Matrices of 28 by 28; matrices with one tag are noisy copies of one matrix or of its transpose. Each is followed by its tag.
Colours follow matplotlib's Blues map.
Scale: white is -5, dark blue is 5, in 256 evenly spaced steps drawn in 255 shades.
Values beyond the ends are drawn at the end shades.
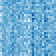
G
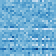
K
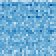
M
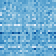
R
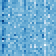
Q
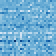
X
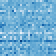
X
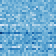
R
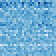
Q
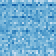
M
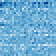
Q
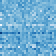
R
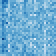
Q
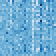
X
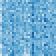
G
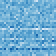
K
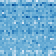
M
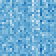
X
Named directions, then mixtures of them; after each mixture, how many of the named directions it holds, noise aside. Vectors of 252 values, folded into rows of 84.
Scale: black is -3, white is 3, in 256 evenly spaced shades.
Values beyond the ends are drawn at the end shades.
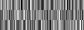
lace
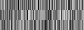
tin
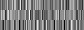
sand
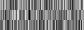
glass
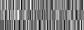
three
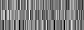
one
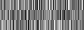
three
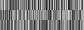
two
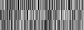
one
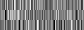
two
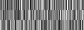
two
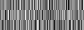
three
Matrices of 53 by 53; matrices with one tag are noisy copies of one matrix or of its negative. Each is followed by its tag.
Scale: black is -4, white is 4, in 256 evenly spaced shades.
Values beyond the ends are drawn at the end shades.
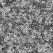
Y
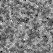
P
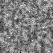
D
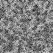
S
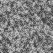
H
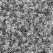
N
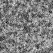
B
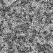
Y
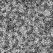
N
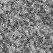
H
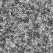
P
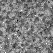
N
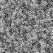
D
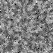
S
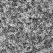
B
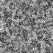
D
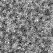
N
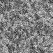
H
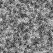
P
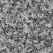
B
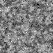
Y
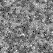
Y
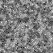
P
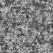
Y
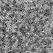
N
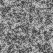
Y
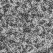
B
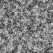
S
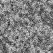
H
